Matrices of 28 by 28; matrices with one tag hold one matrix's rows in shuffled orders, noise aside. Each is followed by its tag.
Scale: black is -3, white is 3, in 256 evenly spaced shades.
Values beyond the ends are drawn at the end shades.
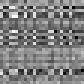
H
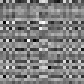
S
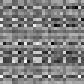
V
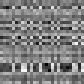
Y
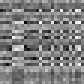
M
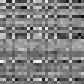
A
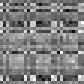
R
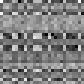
V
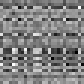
V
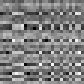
M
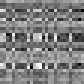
A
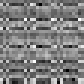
R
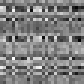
A
